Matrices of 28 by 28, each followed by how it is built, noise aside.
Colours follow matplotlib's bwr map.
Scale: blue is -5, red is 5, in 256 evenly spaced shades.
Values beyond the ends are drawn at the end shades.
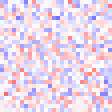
repeating columns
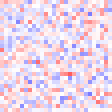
noise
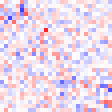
block diagonal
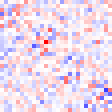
block diagonal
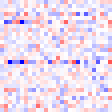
uneven rows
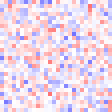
noise
